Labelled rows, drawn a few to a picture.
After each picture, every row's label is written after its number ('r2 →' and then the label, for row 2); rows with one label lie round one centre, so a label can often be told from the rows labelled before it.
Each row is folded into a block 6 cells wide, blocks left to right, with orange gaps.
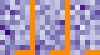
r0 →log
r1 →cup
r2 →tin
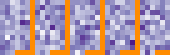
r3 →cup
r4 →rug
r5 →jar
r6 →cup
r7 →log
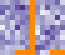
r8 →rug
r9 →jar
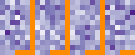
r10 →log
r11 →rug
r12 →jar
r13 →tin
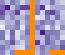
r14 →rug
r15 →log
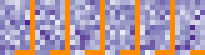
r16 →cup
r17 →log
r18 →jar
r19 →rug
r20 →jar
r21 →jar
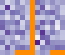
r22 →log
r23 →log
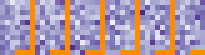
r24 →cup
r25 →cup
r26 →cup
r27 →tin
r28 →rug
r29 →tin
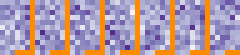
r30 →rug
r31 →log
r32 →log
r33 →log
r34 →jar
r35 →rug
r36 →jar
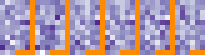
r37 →cup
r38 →jar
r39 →cup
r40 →cup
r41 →cup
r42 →cup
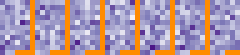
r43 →cup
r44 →rug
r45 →cup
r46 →cup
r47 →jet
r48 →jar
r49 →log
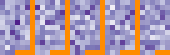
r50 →jet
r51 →tin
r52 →log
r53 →tin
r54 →tin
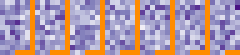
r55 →jet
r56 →tin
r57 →jar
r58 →log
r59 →rug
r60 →rug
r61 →jet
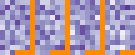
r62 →rug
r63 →log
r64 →jar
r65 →rug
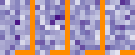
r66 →jet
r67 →tin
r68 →jet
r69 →jar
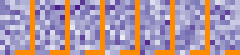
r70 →log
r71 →rug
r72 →rug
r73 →rug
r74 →cup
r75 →jar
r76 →log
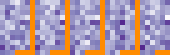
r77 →cup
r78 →cup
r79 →cup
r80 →jet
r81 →cup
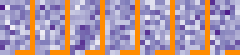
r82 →tin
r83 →rug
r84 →jar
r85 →jar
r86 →log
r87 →tin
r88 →log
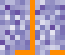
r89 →log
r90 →rug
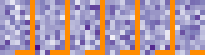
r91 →cup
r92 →cup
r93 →rug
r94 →cup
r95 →jet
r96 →jar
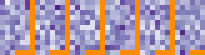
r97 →jet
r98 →rug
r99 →log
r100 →jar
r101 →rug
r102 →log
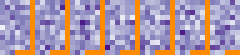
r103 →rug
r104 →jet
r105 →jet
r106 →cup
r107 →cup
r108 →log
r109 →jar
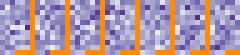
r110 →tin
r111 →rug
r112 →tin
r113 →log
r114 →rug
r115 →jar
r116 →jar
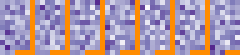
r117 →log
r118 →rug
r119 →jet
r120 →cup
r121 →tin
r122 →log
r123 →cup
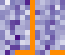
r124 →jet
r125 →jet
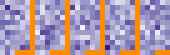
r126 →log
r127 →jar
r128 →tin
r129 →cup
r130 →rug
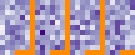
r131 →jar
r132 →log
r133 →tin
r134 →jet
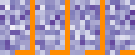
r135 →tin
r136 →tin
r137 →rug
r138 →tin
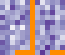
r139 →tin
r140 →jet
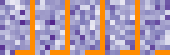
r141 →cup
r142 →jet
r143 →log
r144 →cup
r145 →jet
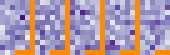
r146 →jar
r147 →log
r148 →log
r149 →cup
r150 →jet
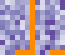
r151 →log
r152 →jet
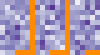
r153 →jar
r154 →tin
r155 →jet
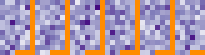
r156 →jet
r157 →jar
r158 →jet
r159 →log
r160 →rug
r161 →jet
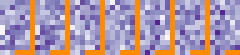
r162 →jar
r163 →jar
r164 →rug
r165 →rug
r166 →jet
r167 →log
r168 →log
